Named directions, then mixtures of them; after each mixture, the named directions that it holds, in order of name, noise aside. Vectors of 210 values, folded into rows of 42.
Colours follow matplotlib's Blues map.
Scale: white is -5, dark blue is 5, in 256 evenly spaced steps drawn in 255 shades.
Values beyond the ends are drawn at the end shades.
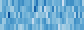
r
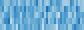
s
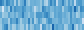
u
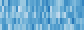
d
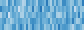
d, r, u.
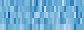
d, r, s.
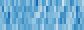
r, s.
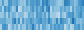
d.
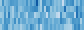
d, r, s.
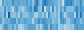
d, r.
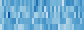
d, r.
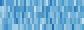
s, u.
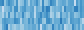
d, s, u.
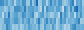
r, s, u.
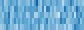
d, r, s.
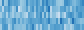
d.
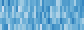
d, u.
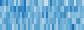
d, s, u.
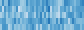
d.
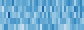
d, r, u.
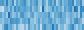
r, u.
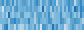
d, r, u.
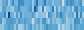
r.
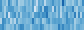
r.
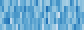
s.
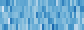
s, u.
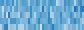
d, r, u.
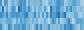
d.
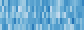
d.
